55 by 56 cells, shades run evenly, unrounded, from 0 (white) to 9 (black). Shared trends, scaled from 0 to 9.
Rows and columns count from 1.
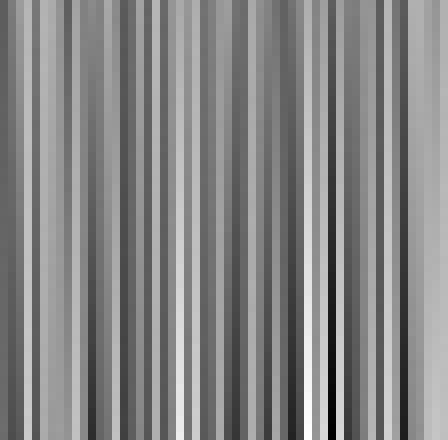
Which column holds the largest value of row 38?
42
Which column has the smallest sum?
39
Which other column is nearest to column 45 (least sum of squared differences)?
5
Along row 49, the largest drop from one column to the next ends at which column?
43
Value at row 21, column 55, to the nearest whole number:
3
